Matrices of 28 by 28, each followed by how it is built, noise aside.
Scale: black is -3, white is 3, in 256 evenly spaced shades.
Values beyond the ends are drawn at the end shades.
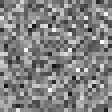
noise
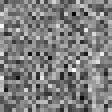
blocks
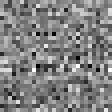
low rank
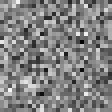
noise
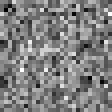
blocks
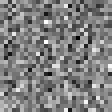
blocks
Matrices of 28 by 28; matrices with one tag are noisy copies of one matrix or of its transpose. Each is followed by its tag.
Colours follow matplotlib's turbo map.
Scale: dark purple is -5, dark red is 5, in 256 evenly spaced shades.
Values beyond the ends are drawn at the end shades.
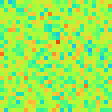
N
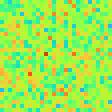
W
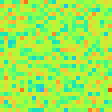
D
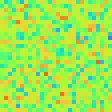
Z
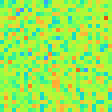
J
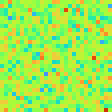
N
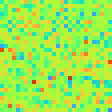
J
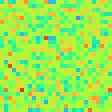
D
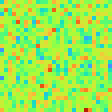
D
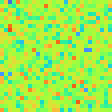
N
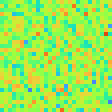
W
